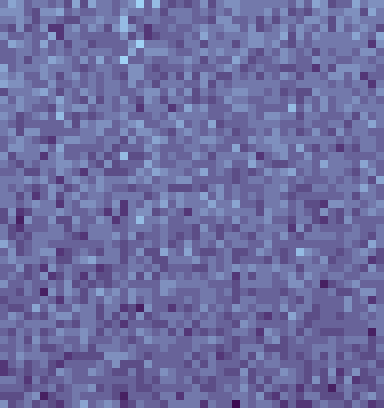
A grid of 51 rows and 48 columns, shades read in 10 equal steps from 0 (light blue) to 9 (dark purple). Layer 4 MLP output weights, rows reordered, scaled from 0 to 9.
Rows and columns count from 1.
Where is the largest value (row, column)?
51, 30
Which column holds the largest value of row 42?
47
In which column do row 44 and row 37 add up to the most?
6
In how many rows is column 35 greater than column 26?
24
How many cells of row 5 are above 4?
21
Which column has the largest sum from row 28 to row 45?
43
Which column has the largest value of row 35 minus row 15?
8
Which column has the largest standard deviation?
16
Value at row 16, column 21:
4
